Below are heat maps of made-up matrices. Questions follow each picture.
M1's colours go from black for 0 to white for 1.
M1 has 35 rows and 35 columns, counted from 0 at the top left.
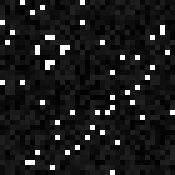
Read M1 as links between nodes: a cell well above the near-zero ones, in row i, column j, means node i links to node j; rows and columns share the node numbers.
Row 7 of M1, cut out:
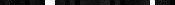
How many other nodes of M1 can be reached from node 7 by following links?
6
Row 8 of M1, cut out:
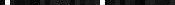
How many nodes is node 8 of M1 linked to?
2
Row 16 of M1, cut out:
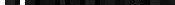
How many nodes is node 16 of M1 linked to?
2
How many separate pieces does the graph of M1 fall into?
11
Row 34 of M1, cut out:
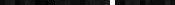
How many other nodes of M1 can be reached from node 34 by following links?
4
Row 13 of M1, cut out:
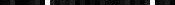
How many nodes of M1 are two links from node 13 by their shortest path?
2
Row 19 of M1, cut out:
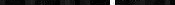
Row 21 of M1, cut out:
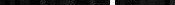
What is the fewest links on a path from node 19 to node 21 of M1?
2
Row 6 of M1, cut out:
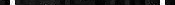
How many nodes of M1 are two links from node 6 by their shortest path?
1
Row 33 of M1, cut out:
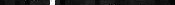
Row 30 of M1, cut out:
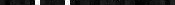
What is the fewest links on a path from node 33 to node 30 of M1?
3
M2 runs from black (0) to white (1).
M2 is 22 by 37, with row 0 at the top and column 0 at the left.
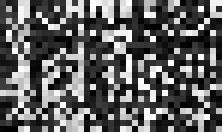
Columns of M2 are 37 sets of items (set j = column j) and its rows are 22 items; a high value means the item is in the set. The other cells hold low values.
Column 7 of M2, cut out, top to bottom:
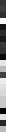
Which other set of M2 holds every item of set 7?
3
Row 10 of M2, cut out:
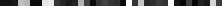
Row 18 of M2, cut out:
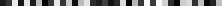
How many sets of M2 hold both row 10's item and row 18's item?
2
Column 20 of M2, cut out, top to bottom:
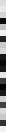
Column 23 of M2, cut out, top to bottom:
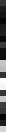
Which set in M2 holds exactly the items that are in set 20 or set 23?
4
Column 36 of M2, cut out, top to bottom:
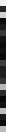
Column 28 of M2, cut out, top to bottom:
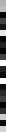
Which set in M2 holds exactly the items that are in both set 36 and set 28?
16
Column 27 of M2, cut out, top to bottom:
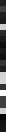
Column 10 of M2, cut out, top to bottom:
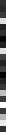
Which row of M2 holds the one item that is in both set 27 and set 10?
15
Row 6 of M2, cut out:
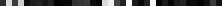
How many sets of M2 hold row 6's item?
6
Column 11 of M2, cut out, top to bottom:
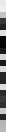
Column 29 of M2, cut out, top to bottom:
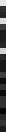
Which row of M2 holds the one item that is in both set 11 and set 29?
0
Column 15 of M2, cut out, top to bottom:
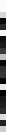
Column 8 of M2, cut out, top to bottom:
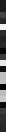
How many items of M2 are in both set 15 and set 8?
0
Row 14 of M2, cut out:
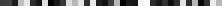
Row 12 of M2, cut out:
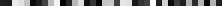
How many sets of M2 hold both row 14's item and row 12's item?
5
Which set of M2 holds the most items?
13
